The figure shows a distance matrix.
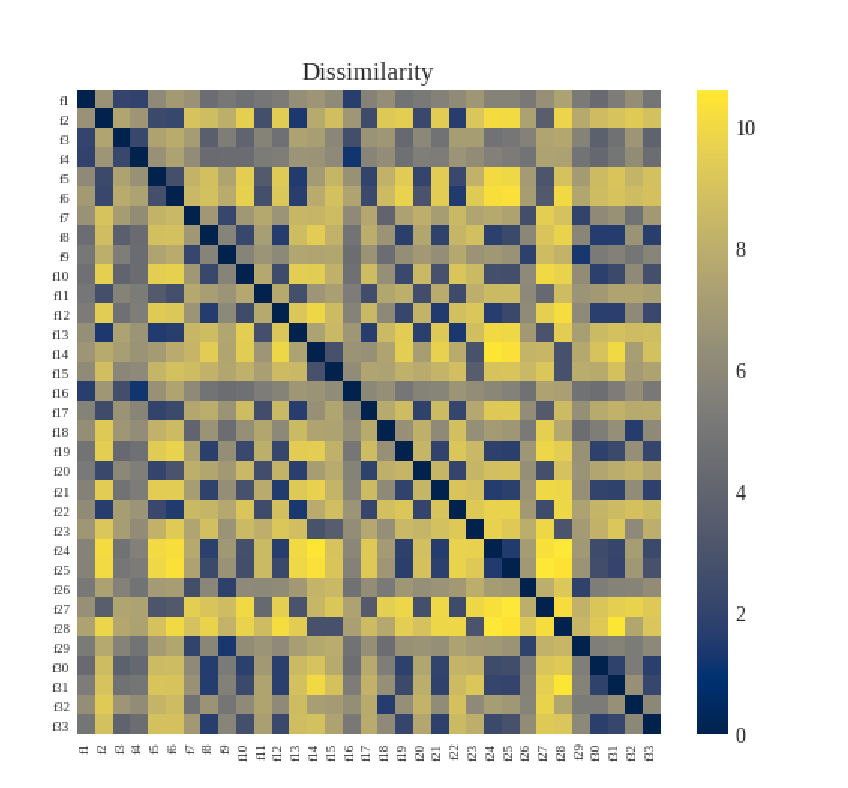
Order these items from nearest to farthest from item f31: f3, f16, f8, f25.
f8, f25, f3, f16
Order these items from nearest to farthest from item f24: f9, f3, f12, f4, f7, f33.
f12, f33, f3, f4, f9, f7
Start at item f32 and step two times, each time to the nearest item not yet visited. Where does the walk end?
f7
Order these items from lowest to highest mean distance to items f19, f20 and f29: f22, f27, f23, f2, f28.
f22, f2, f27, f23, f28
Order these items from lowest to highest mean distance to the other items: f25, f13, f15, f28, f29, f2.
f29, f25, f13, f2, f15, f28
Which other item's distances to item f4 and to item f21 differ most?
f16
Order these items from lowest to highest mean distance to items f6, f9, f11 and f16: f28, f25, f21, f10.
f10, f21, f25, f28
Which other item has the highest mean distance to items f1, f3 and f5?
f28
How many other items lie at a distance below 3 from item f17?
7
